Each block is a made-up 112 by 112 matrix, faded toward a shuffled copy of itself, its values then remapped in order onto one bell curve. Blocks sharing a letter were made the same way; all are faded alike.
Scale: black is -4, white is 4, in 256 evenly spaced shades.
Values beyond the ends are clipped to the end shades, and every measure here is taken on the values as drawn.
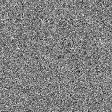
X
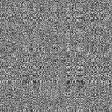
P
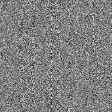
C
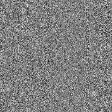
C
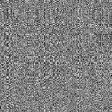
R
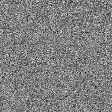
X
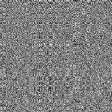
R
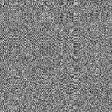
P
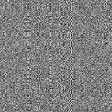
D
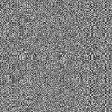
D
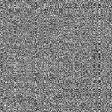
R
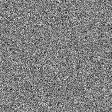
X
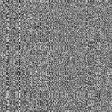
D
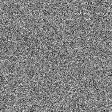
X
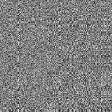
D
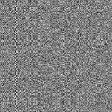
D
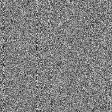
C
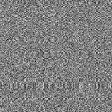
P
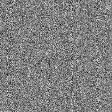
C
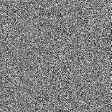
C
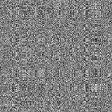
D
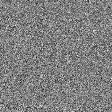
X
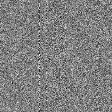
C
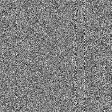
C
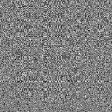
R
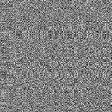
P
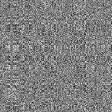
R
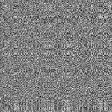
P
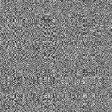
R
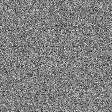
X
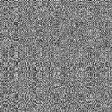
P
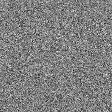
X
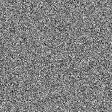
X
